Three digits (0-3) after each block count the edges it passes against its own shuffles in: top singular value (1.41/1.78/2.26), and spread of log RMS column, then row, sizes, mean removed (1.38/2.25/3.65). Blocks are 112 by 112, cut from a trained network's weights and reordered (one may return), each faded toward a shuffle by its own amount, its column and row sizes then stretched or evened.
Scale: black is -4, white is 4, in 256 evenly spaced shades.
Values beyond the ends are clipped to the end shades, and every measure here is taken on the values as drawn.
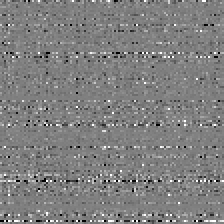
2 1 3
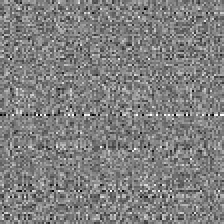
3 0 2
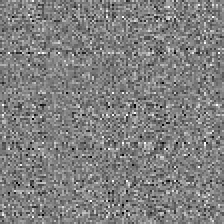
2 2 2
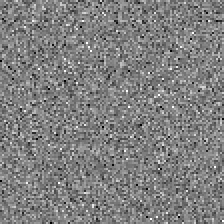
2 0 0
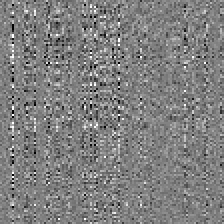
3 3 1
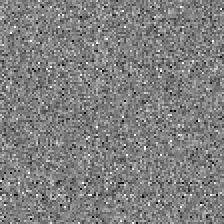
0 1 1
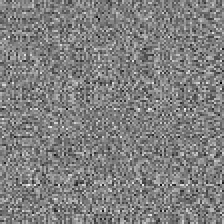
3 0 2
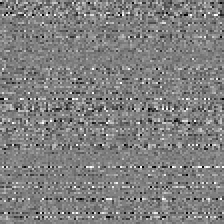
2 0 3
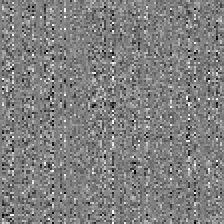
2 3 1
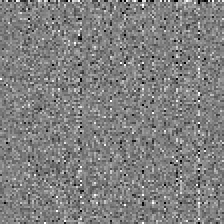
2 2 1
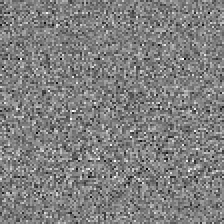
0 0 2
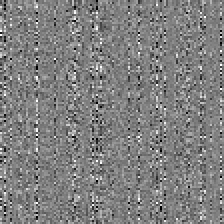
3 3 0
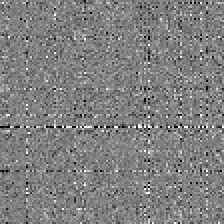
3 2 2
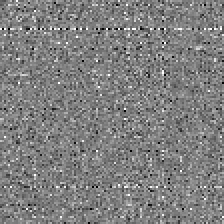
2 1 2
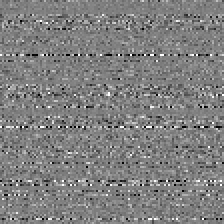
1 0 3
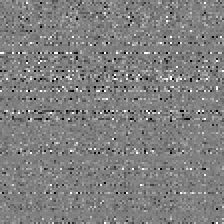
0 1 3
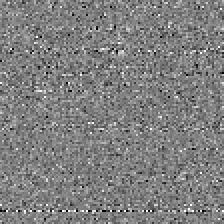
1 0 2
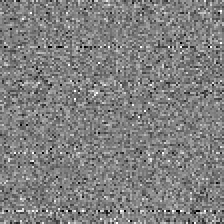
1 0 2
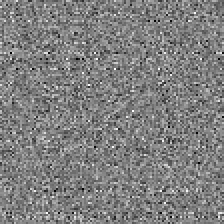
2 1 2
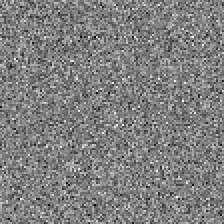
1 0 1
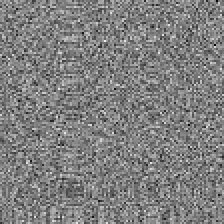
3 0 0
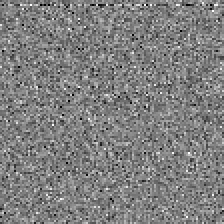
2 0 1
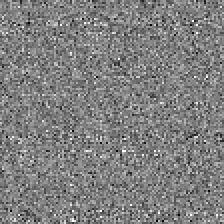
0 1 2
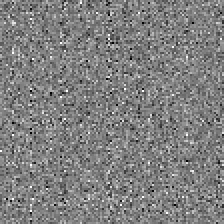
0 2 1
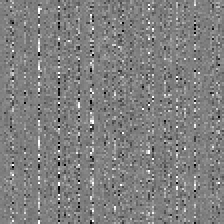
1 3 0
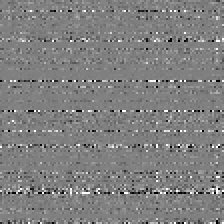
2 1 3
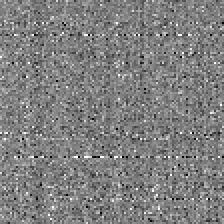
1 0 2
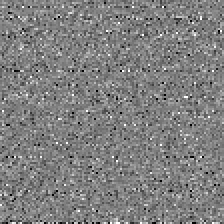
1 0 2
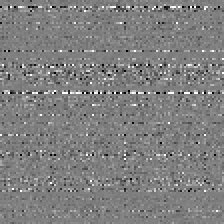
2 0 3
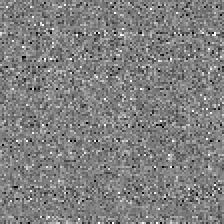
0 0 2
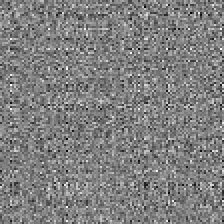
3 2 2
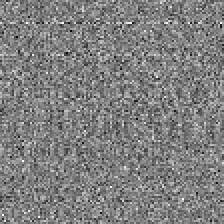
3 0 1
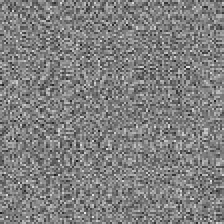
3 0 0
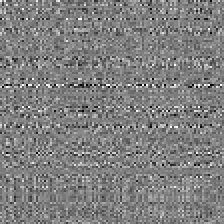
3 1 3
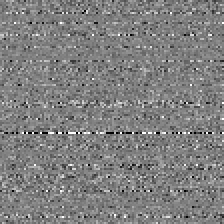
2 0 3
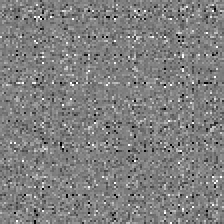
0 2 2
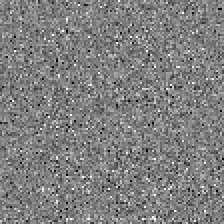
1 1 1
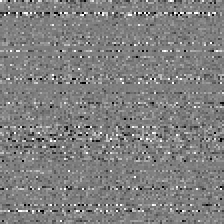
2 0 3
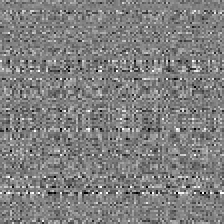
3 1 3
